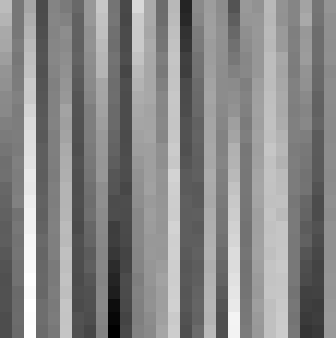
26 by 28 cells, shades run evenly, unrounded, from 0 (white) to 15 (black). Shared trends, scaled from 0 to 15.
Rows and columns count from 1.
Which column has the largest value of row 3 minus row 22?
20
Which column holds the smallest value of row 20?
3
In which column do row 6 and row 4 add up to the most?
16
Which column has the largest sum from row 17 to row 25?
10
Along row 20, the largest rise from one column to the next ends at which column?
4
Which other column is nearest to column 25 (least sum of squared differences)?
5
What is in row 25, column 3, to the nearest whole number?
0
